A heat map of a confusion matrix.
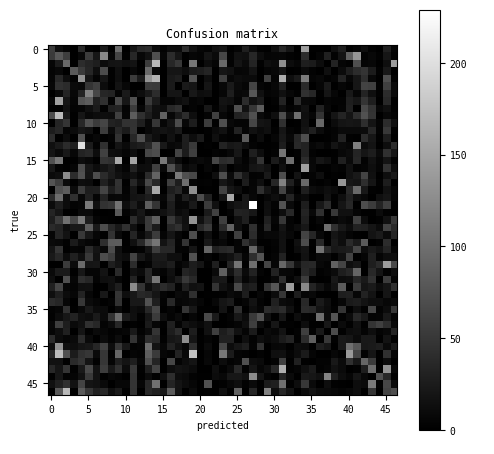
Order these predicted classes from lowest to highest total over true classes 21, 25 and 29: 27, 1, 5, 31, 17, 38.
17, 1, 38, 5, 31, 27
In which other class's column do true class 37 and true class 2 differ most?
14
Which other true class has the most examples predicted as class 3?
23
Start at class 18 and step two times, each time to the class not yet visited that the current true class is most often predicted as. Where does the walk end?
35
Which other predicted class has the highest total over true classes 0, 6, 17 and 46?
2
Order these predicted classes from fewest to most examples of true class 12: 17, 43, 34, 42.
17, 43, 42, 34
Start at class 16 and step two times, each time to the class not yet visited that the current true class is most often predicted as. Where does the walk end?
13
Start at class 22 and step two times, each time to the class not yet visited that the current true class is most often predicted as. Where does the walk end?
1
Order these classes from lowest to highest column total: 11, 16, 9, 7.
16, 7, 11, 9
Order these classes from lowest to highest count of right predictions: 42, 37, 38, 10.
37, 10, 38, 42
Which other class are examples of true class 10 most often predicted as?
36
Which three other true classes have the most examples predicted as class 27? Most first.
21, 44, 29
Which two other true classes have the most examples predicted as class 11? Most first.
15, 32
